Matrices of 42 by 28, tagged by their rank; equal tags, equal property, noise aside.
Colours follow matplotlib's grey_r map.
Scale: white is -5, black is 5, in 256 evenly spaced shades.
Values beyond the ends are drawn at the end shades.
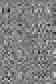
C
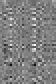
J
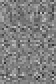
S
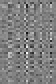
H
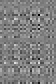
J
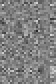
S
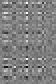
H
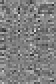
S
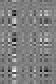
H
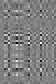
H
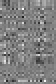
C
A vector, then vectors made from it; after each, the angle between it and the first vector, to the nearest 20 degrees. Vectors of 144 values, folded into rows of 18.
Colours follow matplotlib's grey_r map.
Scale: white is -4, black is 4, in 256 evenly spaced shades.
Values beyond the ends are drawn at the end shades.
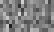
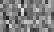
160 degrees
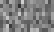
20 degrees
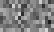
80 degrees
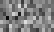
140 degrees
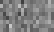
160 degrees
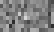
40 degrees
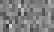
160 degrees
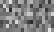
60 degrees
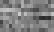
60 degrees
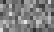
120 degrees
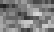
100 degrees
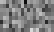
60 degrees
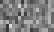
160 degrees
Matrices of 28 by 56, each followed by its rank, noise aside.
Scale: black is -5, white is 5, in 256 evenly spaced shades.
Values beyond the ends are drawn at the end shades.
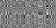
two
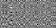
three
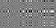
one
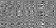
four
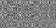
four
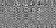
three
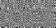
four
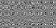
three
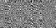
four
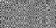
four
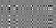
one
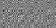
three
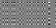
one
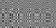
two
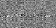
four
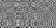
three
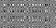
two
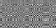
two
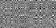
three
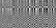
one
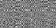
four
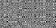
four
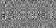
four
